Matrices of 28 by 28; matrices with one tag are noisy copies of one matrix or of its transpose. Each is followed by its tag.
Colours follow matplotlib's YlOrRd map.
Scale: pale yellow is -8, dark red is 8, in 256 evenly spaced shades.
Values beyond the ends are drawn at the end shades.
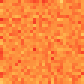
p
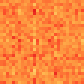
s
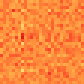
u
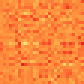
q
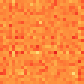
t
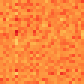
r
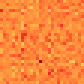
u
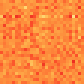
r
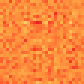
u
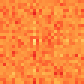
s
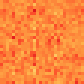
s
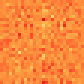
q
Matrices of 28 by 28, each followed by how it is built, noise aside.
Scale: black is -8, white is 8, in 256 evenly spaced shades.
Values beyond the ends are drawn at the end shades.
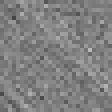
Toeplitz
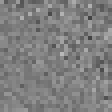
upper triangular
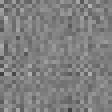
low rank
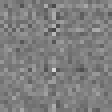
low rank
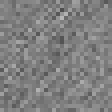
Hankel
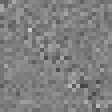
banded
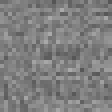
blocks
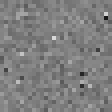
sparse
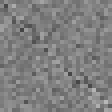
banded
